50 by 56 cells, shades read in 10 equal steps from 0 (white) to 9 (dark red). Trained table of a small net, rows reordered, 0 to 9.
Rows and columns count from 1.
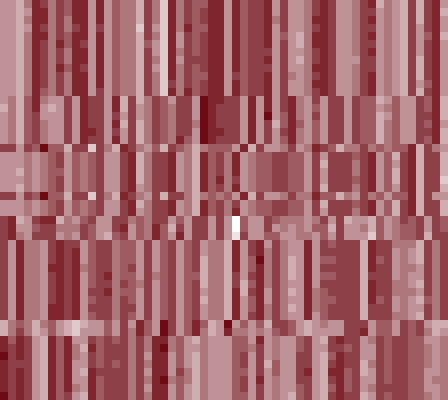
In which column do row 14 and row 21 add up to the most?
26
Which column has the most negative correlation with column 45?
6
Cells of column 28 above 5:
29
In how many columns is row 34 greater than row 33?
8
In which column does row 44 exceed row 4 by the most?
21
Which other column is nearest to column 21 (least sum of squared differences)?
51
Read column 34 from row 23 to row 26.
6 6 4 6
